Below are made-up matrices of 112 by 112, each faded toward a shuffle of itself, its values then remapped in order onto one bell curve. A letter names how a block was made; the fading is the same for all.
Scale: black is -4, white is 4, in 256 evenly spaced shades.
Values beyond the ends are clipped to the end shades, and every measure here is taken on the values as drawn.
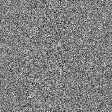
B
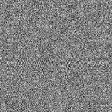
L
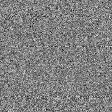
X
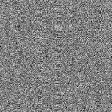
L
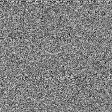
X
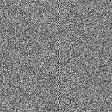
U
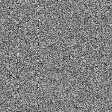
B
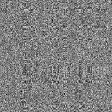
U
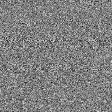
X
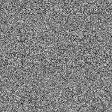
X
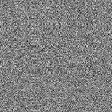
L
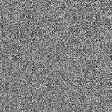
L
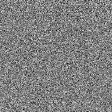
X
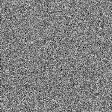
B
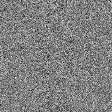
B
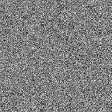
U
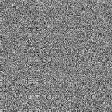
L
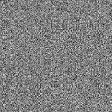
U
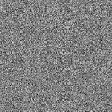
L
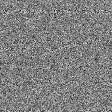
X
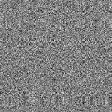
L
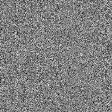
B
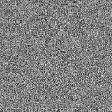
L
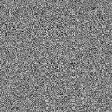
U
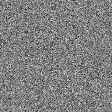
B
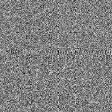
U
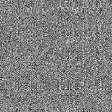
U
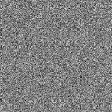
U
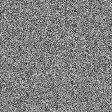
B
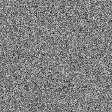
X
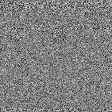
X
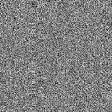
L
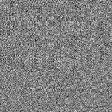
L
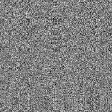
U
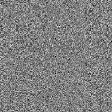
U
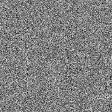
B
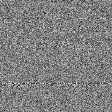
X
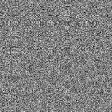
L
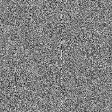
B
